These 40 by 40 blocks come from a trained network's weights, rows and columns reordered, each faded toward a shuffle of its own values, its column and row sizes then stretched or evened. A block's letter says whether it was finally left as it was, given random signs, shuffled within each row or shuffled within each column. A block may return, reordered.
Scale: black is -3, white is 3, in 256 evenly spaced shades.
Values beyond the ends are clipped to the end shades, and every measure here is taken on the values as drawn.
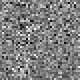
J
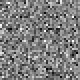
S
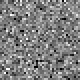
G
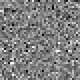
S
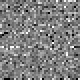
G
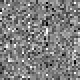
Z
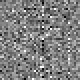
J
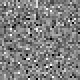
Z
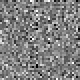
S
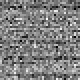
J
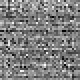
J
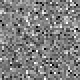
Z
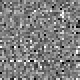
J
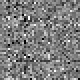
S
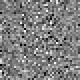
Z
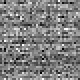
J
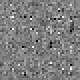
S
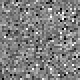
Z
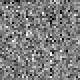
S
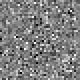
Z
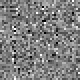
Z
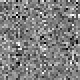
S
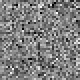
S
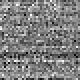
G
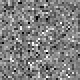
Z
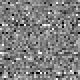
G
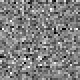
G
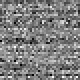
J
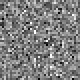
Z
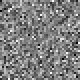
Z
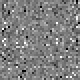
Z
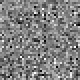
S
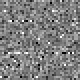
G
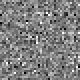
G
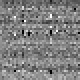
J
